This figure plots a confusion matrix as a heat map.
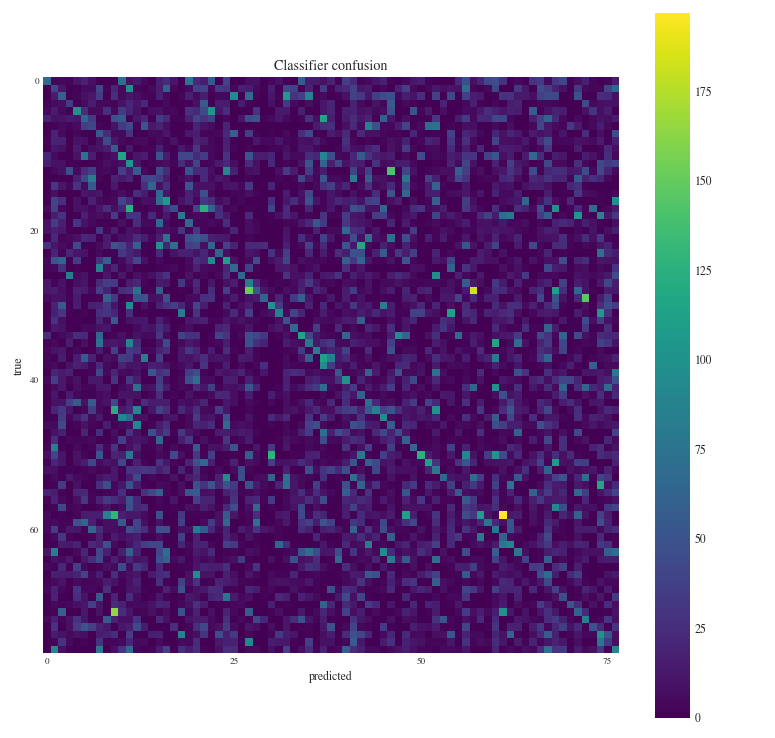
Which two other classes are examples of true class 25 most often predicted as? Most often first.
7, 54
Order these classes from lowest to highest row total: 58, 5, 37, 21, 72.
72, 21, 37, 5, 58
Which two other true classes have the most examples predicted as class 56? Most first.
50, 1
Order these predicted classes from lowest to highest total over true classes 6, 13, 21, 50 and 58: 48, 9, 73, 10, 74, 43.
73, 10, 74, 9, 43, 48
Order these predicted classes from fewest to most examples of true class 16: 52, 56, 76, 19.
19, 56, 52, 76
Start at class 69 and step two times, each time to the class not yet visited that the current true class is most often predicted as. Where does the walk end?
22
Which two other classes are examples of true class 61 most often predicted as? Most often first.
58, 46
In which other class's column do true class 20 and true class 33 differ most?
40
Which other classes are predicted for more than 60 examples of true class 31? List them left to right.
18, 54, 74
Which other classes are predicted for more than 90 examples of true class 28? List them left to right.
27, 57, 68
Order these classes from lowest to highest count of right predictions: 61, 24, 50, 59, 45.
61, 59, 45, 24, 50
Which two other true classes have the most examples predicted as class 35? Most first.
2, 63
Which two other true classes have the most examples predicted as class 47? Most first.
34, 39
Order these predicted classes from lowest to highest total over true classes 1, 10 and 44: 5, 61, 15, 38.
61, 38, 5, 15
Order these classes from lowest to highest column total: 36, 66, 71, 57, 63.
36, 57, 63, 66, 71
